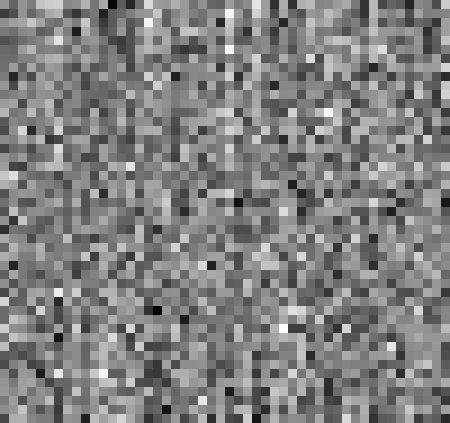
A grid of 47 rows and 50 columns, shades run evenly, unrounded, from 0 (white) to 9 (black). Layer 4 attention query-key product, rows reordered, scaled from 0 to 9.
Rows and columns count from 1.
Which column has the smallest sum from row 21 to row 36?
32
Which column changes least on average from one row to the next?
8
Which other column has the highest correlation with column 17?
18
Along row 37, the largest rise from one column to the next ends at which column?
33
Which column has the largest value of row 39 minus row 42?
7
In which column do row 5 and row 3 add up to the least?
17
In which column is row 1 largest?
13
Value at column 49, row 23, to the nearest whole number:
3
